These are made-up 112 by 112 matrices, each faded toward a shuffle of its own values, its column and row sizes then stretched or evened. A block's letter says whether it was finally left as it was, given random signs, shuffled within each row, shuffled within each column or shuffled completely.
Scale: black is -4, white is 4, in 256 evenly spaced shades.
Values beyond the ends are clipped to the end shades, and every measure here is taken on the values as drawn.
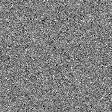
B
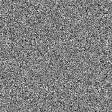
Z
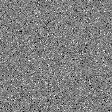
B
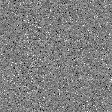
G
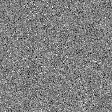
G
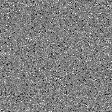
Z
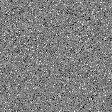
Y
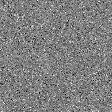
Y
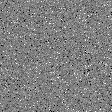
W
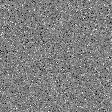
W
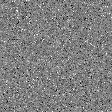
G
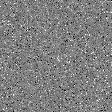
G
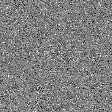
B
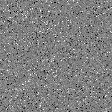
Z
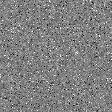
B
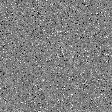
B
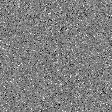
G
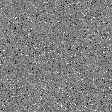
Y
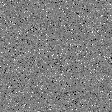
Y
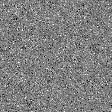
B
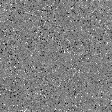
Z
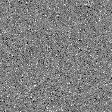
G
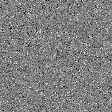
Y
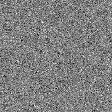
Z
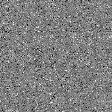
Z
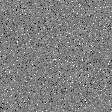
W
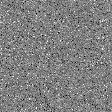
B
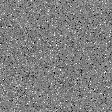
G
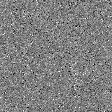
G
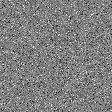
W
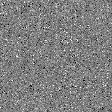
Z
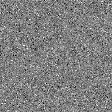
Z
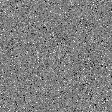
G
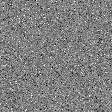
W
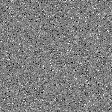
B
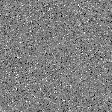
G
